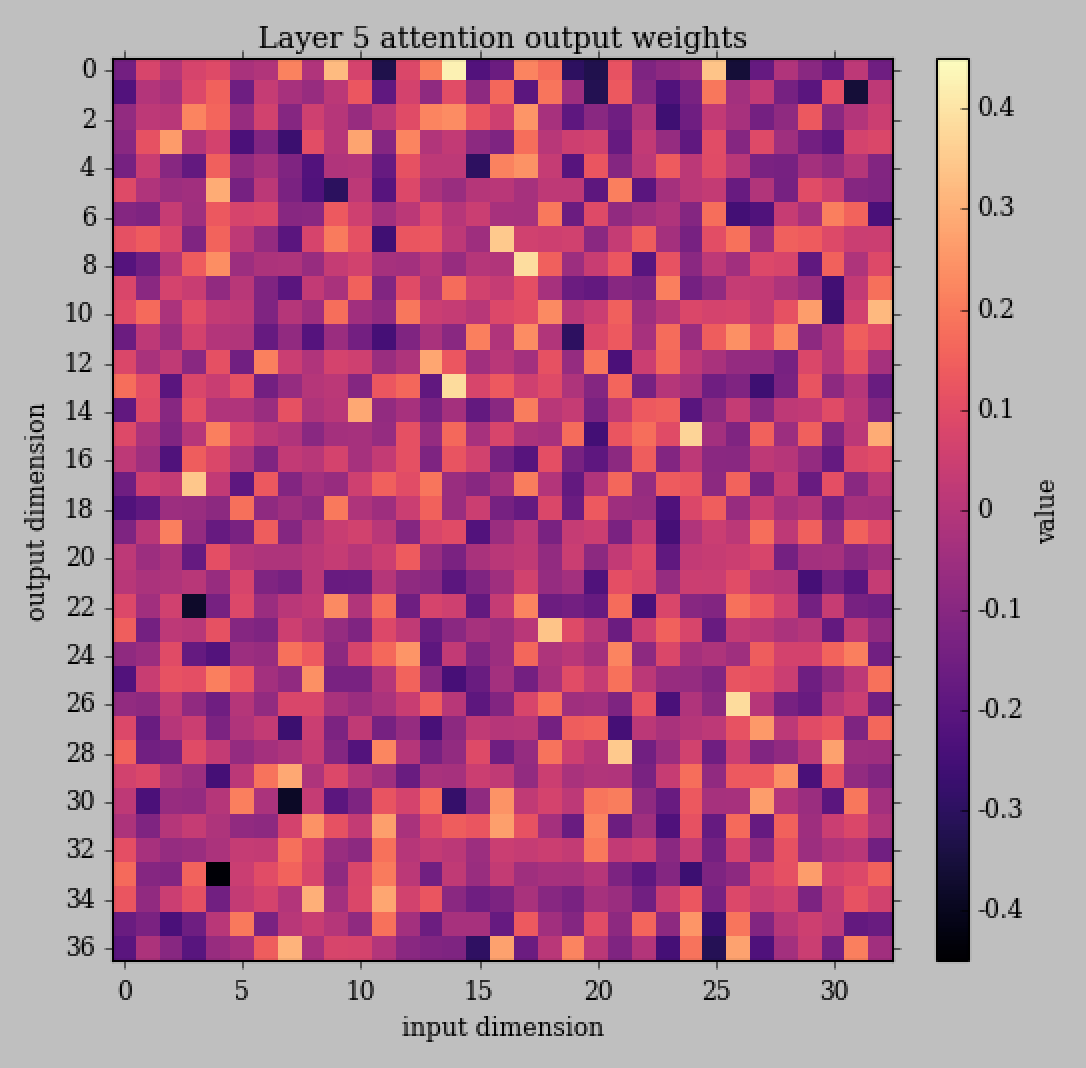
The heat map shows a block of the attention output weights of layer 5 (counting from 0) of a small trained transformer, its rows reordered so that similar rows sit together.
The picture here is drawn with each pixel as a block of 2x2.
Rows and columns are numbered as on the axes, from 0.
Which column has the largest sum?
17
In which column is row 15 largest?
24
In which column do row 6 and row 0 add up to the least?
26
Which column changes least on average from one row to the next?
25
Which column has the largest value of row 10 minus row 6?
32
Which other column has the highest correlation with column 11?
8
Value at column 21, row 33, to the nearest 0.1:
-0.1
